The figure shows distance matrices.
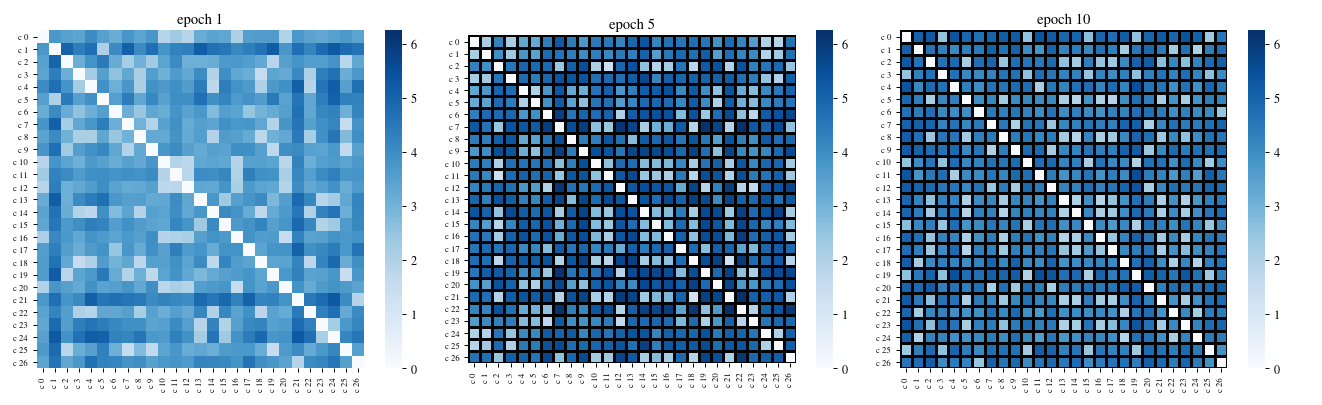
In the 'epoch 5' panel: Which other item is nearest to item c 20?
c 5
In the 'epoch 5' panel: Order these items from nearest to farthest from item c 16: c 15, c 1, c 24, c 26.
c 26, c 15, c 1, c 24
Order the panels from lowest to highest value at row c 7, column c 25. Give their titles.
epoch 1, epoch 10, epoch 5
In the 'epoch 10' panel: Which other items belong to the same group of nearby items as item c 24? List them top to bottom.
c 1, c 18, c 22
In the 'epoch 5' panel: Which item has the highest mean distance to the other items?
c 13
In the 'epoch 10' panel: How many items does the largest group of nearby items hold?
9
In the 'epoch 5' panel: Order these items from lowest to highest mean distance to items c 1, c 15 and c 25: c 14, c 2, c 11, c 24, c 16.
c 24, c 2, c 11, c 16, c 14
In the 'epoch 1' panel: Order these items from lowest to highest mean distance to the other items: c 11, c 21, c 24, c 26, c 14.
c 14, c 11, c 26, c 24, c 21
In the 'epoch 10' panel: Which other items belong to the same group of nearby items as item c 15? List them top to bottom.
c 0, c 3, c 10, c 19, c 25
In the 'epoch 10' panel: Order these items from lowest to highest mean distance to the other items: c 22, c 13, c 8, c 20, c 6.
c 13, c 8, c 22, c 6, c 20
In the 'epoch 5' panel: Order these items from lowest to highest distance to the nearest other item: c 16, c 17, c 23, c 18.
c 18, c 23, c 16, c 17
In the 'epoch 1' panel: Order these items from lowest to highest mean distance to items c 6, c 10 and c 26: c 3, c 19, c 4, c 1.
c 3, c 19, c 4, c 1
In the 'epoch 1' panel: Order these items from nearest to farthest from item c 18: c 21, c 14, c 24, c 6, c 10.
c 14, c 6, c 10, c 21, c 24
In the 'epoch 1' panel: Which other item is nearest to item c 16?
c 20
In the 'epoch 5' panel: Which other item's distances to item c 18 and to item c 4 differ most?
c 21
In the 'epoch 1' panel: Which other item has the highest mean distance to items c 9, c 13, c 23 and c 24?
c 1
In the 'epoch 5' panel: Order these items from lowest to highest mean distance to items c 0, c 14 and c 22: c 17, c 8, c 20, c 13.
c 17, c 20, c 8, c 13
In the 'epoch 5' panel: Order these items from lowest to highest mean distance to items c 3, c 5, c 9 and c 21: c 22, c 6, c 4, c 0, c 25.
c 0, c 4, c 25, c 22, c 6
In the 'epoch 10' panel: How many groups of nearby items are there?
6
